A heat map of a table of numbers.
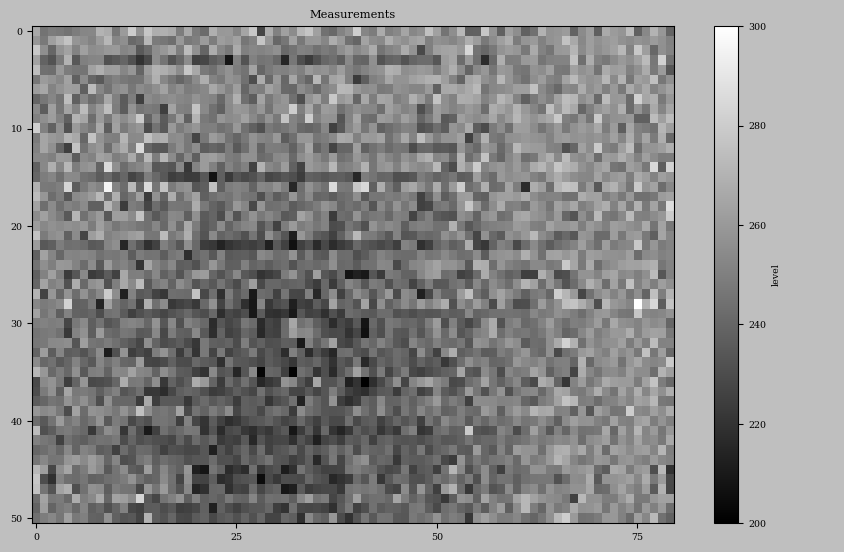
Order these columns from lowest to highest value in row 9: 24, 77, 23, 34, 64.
24, 23, 64, 77, 34
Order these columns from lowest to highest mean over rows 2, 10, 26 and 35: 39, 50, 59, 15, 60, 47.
47, 50, 15, 59, 39, 60
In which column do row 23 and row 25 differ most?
61
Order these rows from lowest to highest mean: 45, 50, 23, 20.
45, 50, 23, 20
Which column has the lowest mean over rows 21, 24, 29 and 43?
32
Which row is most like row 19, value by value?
12
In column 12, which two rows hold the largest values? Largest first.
0, 16
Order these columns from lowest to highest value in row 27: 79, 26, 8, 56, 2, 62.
56, 26, 62, 8, 2, 79
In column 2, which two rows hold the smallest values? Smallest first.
46, 45
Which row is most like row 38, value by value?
50
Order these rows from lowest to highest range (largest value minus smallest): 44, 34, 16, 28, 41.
44, 34, 41, 16, 28
